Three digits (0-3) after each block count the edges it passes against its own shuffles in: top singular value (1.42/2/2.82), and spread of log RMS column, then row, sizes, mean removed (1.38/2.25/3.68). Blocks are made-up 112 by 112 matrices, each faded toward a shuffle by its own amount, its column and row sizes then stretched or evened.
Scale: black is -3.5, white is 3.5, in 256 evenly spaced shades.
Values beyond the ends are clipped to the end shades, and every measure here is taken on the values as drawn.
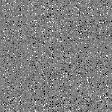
1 2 1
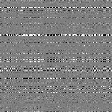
3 1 3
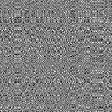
3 0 2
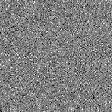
2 0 0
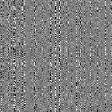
3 3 0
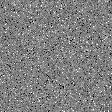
0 0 0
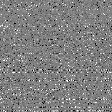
2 0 2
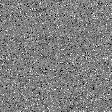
0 0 1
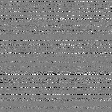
2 0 3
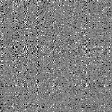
2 2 2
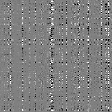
3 3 2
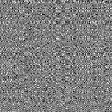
3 0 2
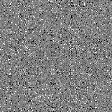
2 1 1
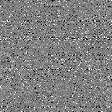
2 0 2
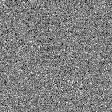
1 0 0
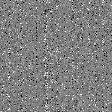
0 2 0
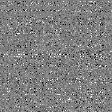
0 2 2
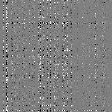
1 3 2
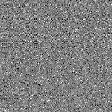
2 0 1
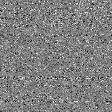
1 0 2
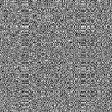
3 1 2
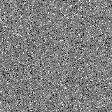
0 1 0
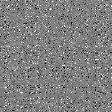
0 2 2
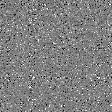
1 1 1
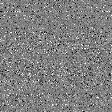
1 0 2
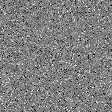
0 0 0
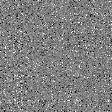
1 1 1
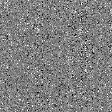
0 2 0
